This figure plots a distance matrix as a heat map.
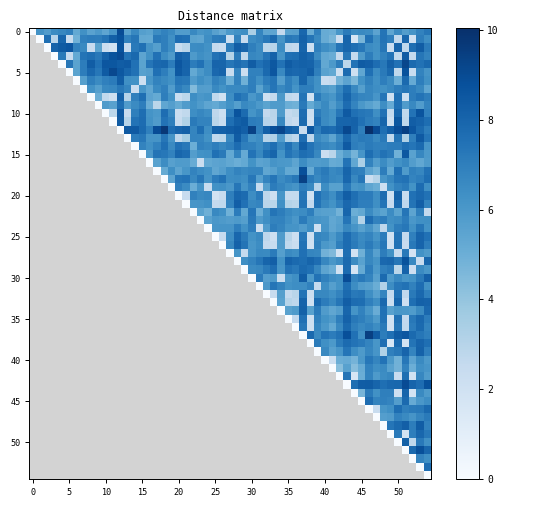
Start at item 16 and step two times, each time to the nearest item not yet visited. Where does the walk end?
45
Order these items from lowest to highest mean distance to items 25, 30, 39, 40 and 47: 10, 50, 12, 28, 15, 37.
10, 15, 50, 28, 37, 12
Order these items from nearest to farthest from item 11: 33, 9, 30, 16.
33, 9, 16, 30
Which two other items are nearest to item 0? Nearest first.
34, 30
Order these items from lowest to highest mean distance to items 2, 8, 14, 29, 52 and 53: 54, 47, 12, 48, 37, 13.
13, 47, 54, 48, 37, 12
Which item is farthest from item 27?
12
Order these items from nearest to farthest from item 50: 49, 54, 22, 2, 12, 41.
41, 22, 54, 49, 2, 12
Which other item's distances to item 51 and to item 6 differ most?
15
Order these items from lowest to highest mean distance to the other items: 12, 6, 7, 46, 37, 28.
6, 7, 46, 28, 37, 12
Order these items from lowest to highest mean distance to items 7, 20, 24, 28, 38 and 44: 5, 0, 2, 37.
2, 0, 5, 37
